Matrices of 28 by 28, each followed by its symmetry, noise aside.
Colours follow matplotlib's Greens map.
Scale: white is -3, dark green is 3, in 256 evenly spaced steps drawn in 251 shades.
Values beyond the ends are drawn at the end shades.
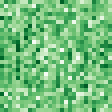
mirrored top to bottom.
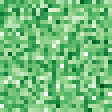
no symmetry.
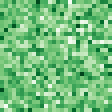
symmetric across the other diagonal.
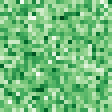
symmetric across the other diagonal.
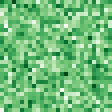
antisymmetric.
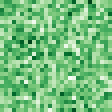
no symmetry.
